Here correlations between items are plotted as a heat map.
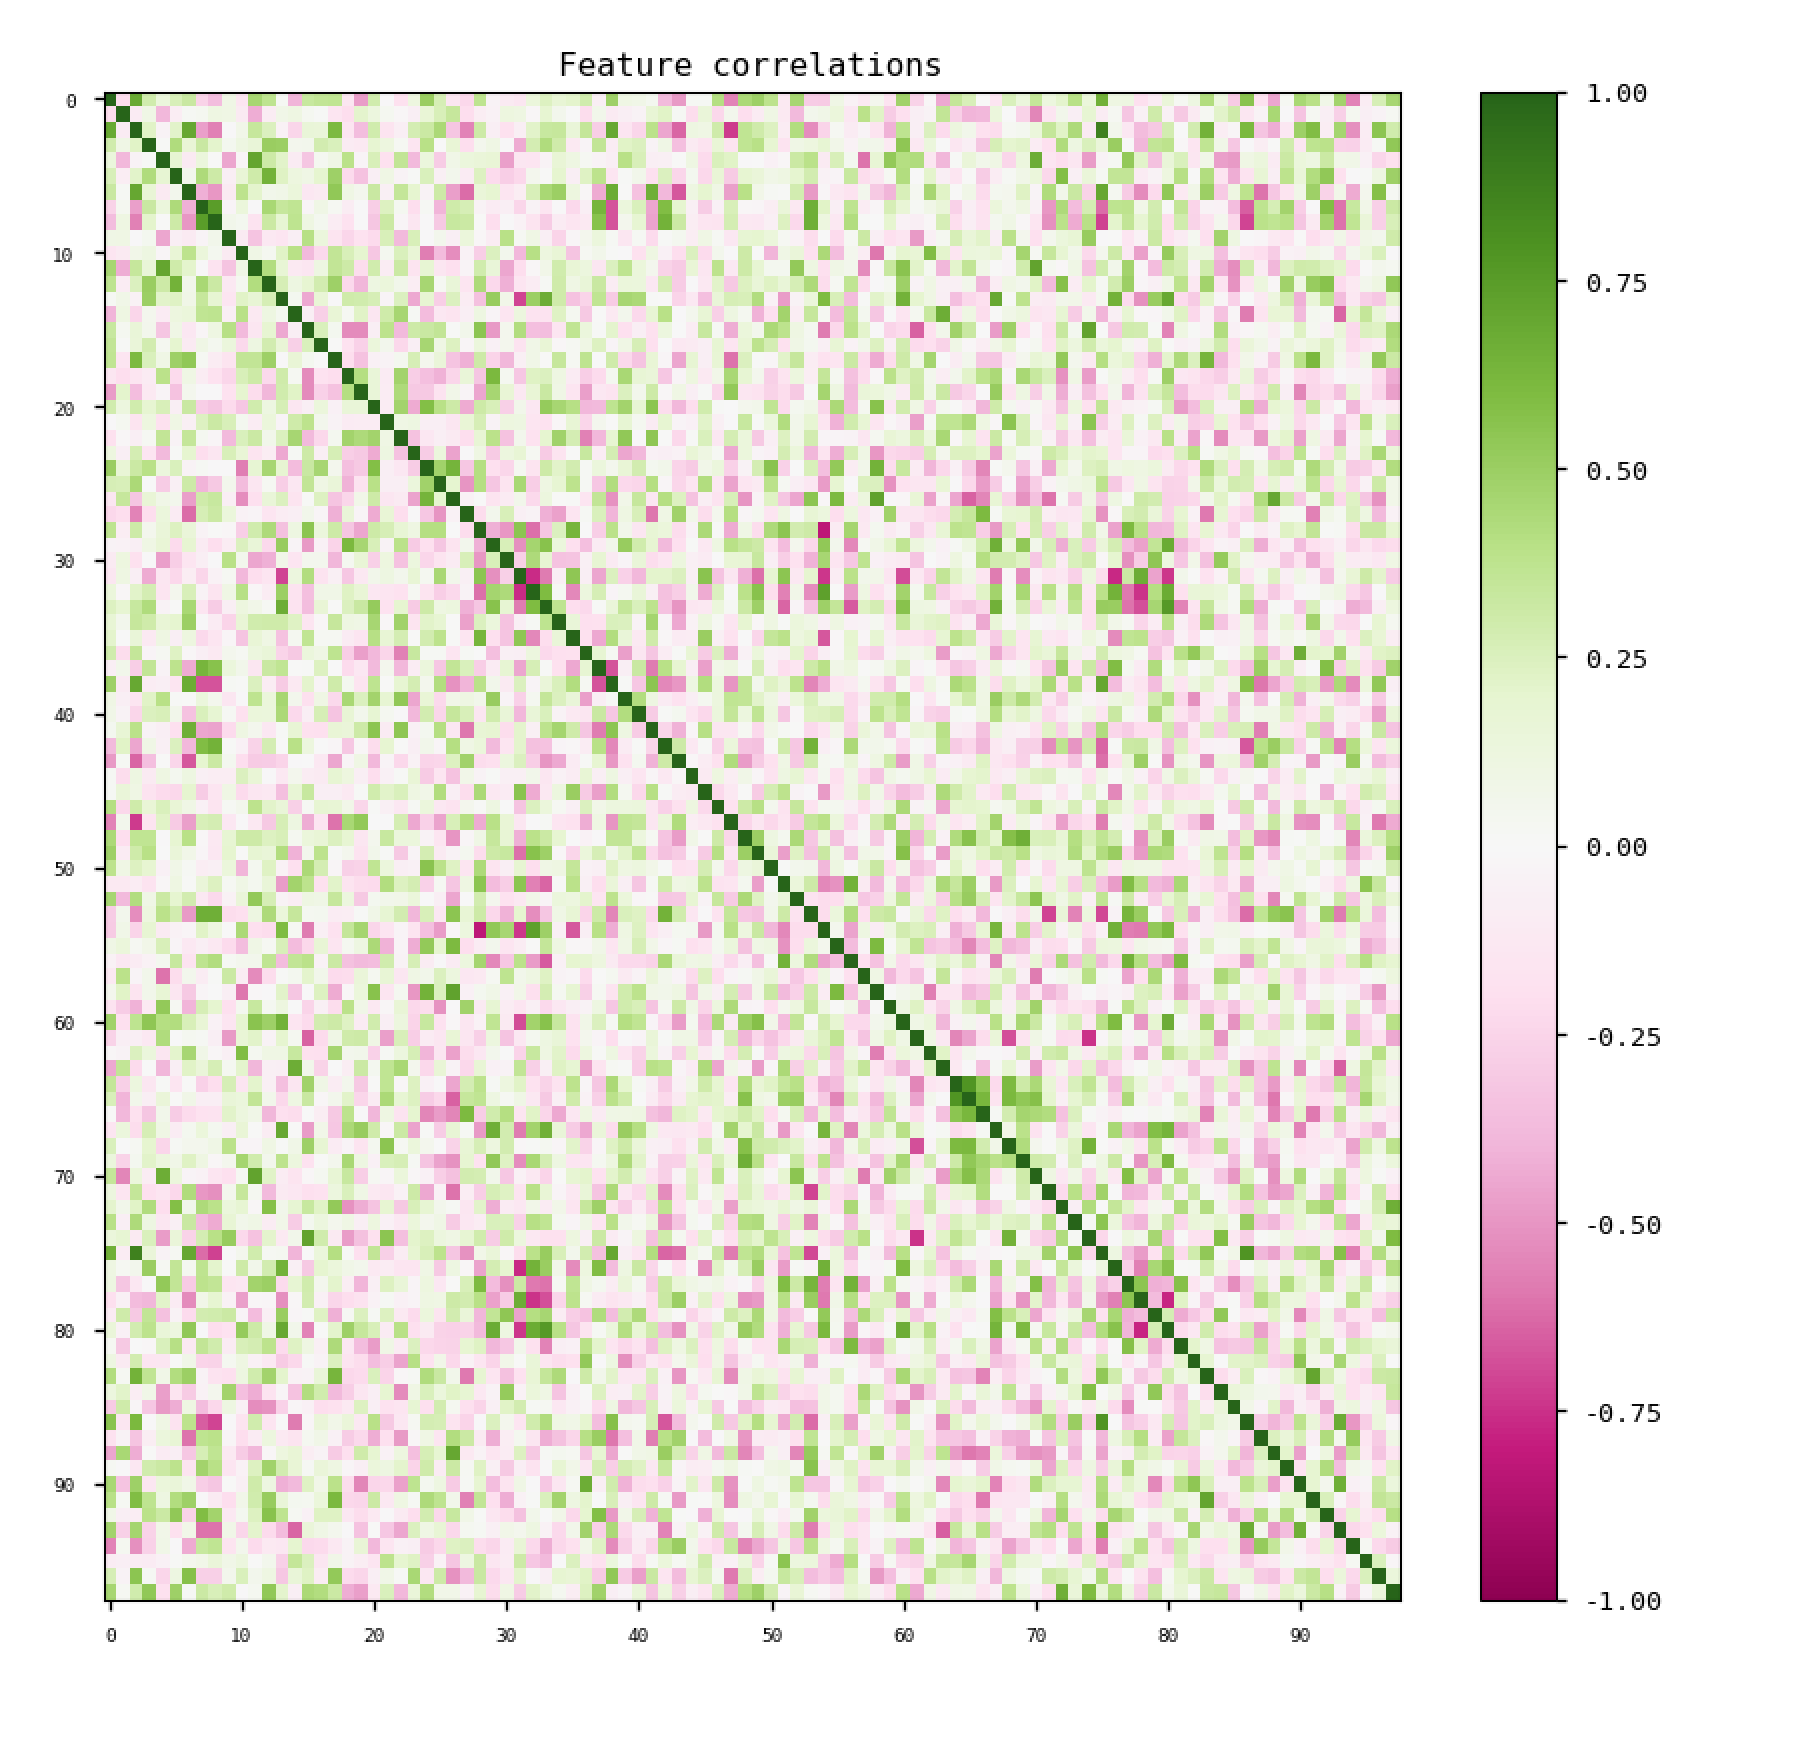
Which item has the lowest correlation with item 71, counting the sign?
53
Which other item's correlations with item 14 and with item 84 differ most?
22
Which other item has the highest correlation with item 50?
24
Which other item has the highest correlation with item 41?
6
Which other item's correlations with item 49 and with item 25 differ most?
31
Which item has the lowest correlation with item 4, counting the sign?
57
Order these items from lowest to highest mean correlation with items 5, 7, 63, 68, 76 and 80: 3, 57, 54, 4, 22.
4, 57, 22, 54, 3
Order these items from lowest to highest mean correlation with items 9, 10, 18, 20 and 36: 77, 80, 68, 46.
77, 68, 46, 80
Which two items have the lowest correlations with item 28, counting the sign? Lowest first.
54, 32
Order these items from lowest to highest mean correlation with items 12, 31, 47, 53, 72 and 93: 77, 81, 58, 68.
68, 58, 81, 77
